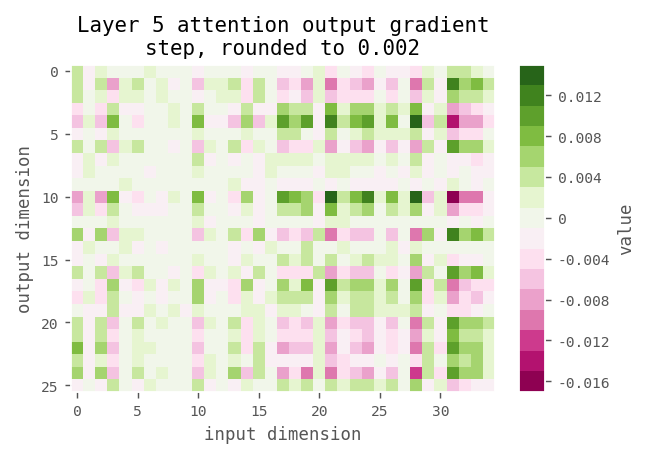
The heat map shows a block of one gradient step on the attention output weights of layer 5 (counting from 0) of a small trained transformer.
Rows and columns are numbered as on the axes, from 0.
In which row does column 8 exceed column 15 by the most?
4
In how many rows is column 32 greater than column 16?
11
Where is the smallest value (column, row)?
31, 10
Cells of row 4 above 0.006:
9
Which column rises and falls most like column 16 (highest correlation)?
1
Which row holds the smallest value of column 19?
24
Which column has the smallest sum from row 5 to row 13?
33
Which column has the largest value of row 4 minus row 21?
28
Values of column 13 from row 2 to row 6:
0.002 -0.002 -0.006 0 0.004
